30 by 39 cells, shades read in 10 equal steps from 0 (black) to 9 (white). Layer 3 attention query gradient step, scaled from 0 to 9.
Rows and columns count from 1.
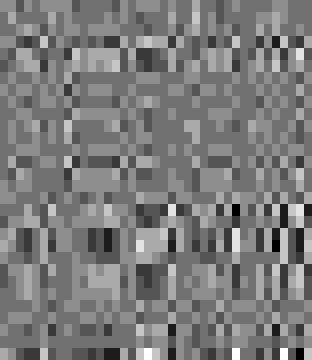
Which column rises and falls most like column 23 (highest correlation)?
21
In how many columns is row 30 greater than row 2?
12
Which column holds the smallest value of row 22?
38
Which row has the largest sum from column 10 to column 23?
5
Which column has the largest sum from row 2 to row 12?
25
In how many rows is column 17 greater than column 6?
14
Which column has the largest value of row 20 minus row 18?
30
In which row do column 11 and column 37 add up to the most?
18
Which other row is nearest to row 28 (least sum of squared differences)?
17
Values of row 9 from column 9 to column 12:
5 3 4 4
